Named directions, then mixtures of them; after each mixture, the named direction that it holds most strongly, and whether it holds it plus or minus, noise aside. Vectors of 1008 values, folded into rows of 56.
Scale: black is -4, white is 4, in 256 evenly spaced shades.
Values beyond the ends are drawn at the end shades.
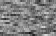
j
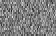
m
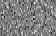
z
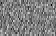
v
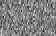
v, plus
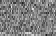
m, minus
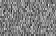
m, plus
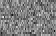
z, plus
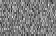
m, plus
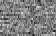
j, plus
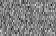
v, plus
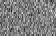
m, plus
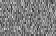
m, plus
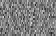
v, minus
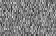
m, plus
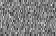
v, minus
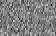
v, plus
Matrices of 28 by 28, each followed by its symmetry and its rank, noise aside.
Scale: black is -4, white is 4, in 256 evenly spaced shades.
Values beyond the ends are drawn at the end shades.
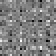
antisymmetric, rank two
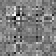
symmetric, rank two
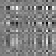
no symmetry, rank one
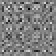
no symmetry, rank three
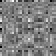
no symmetry, rank two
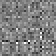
no symmetry, rank three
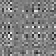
no symmetry, rank two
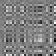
symmetric, rank one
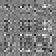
no symmetry, rank three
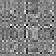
no symmetry, rank three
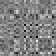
symmetric, rank two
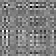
antisymmetric, rank two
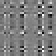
no symmetry, rank one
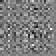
no symmetry, rank three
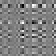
no symmetry, rank one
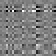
no symmetry, rank one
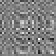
symmetric, rank two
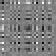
symmetric, rank one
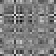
symmetric, rank one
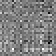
no symmetry, rank three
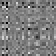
no symmetry, rank three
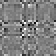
antisymmetric, rank two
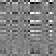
no symmetry, rank one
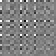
symmetric, rank one
